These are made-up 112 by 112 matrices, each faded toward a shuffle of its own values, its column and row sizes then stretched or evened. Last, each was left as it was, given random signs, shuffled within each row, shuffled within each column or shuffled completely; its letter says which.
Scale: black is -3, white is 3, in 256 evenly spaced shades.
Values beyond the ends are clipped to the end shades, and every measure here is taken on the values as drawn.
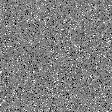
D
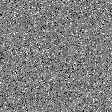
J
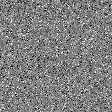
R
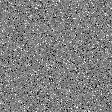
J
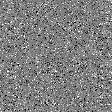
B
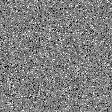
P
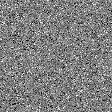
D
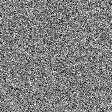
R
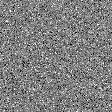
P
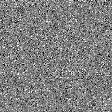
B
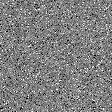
P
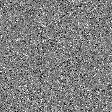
R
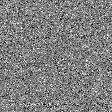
P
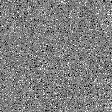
B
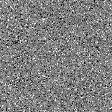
B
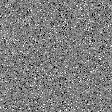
D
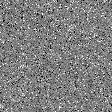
R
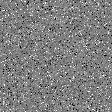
J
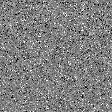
D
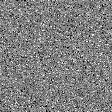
P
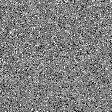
P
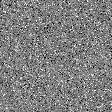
J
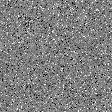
J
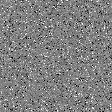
D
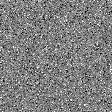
J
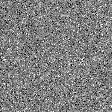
R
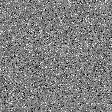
P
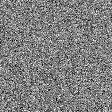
P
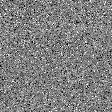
P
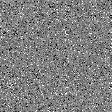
B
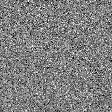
P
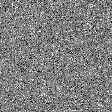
B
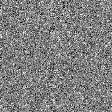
B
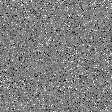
P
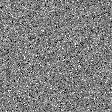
J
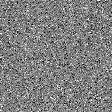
B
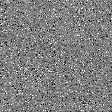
B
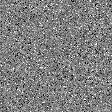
R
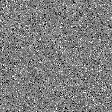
D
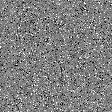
R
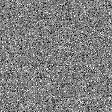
B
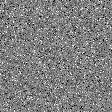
J
